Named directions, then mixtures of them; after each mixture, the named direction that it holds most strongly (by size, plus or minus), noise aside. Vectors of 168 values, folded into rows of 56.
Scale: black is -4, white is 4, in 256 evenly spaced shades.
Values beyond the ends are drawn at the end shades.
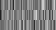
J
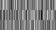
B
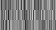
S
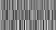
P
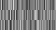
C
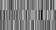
B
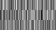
B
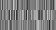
C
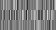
B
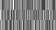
J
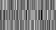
B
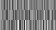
P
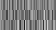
P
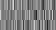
J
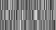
C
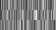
J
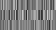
B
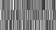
J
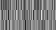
S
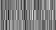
S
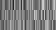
J
